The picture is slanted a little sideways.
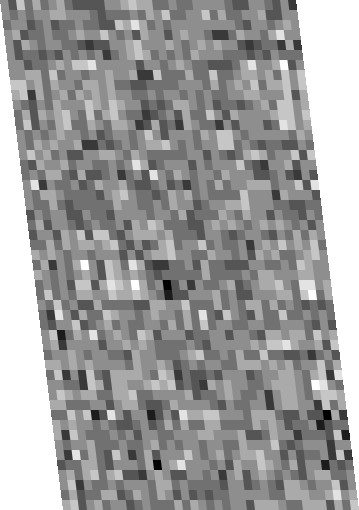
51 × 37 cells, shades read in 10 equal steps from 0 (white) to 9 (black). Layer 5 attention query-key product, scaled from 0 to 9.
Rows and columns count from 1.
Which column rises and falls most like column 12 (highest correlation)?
4
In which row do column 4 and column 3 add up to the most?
34
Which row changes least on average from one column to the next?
21
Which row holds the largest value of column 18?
8
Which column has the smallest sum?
35
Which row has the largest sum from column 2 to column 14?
6
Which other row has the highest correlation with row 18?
42
